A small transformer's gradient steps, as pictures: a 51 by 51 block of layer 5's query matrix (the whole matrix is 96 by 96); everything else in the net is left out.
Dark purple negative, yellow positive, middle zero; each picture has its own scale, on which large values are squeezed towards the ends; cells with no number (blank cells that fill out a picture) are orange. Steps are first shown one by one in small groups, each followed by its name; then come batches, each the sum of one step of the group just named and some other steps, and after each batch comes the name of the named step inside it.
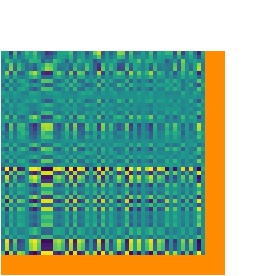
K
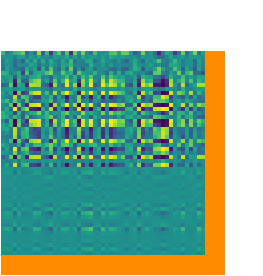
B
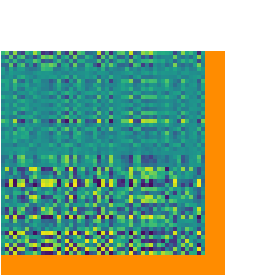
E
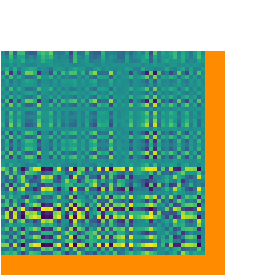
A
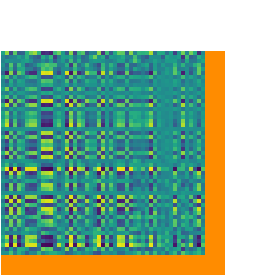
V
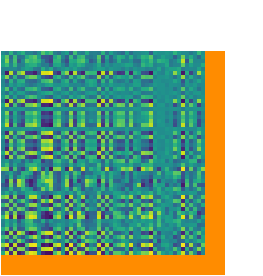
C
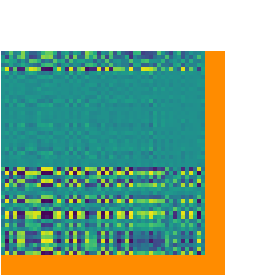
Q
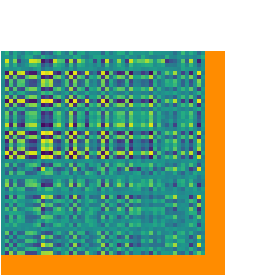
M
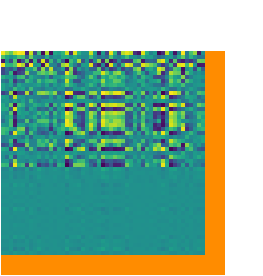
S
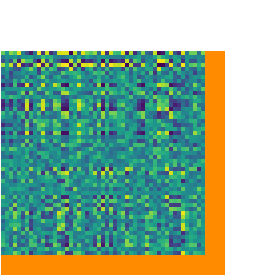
A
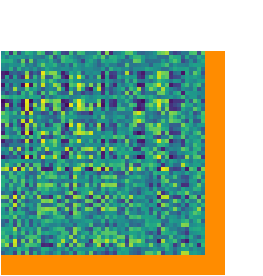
V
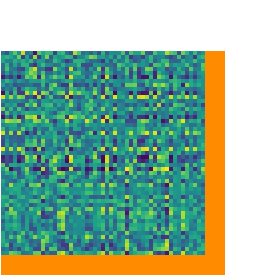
Q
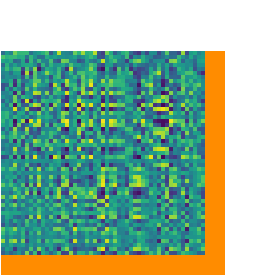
B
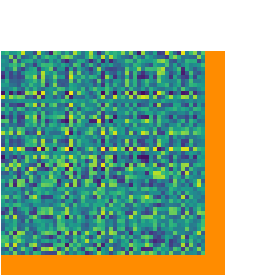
E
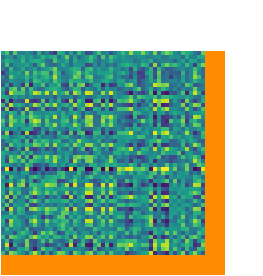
E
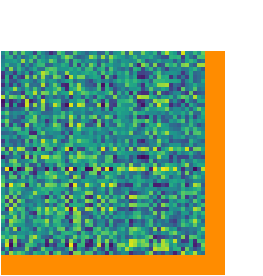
V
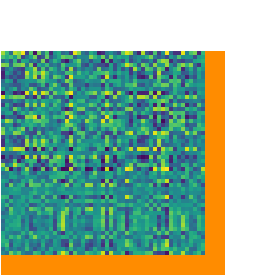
S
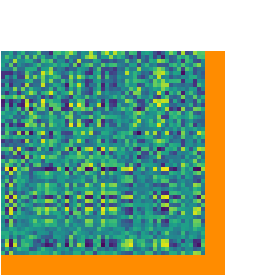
V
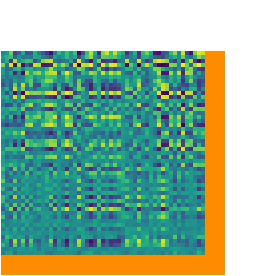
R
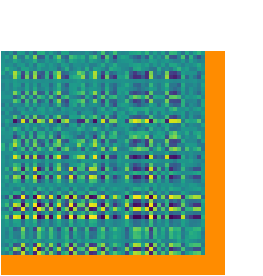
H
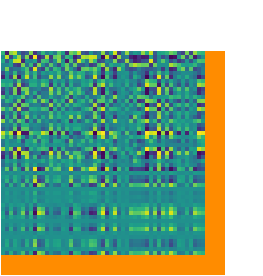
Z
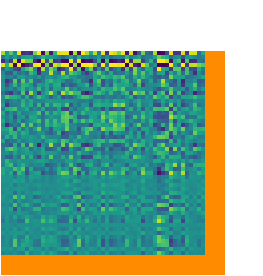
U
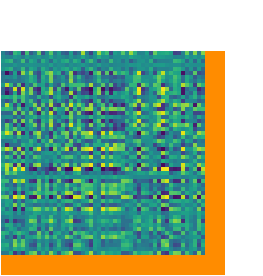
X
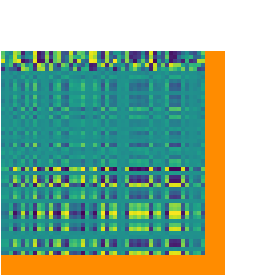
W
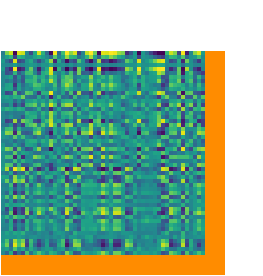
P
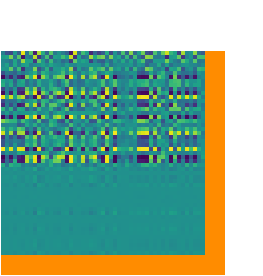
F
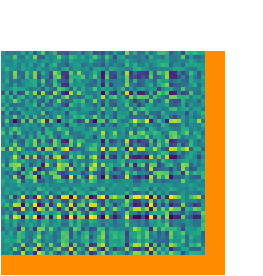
H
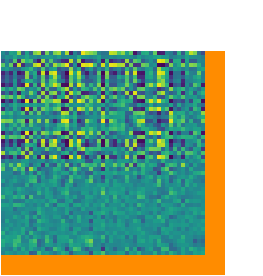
U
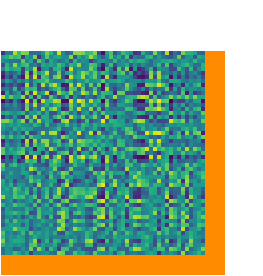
F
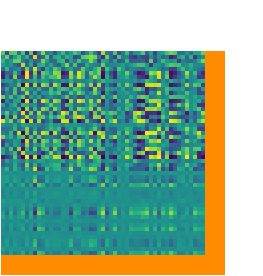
Z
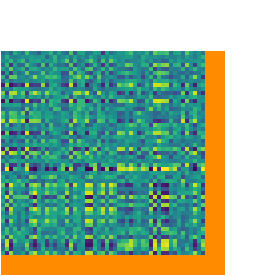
X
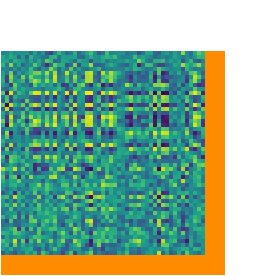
R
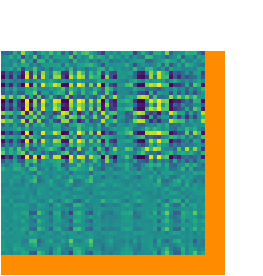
F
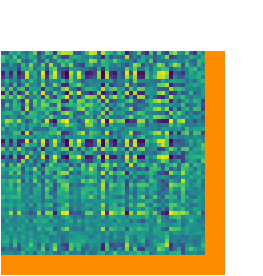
W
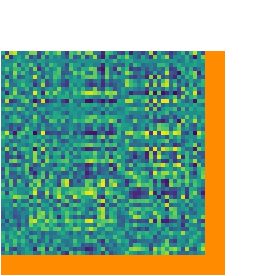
Z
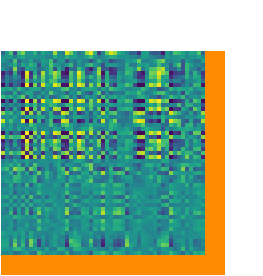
P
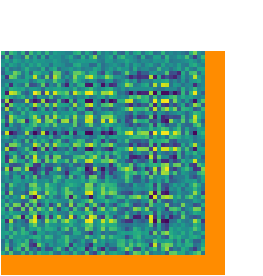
H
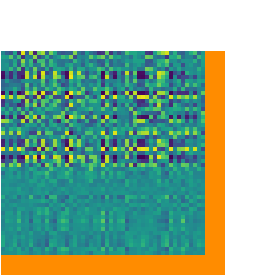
F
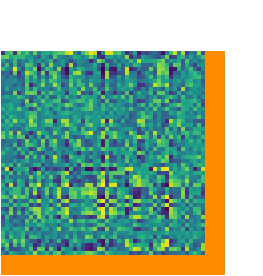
P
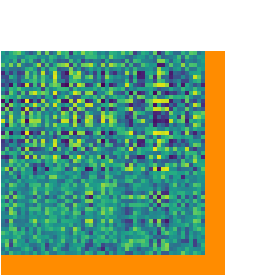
U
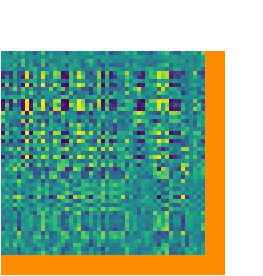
X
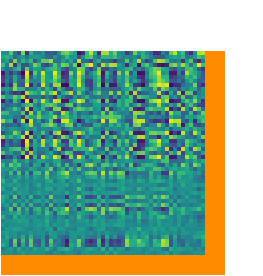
R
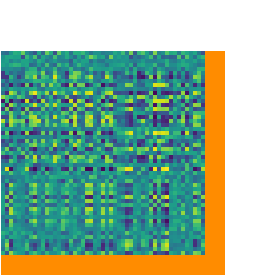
F
